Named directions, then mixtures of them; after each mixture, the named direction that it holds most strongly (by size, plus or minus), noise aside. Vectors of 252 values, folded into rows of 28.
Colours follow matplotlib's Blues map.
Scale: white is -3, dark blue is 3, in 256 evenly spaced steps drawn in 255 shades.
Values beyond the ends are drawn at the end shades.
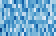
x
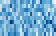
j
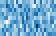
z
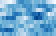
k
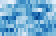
k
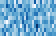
z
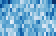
j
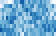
k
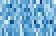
j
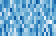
j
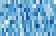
z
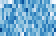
x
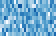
z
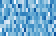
x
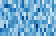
x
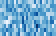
z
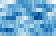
k
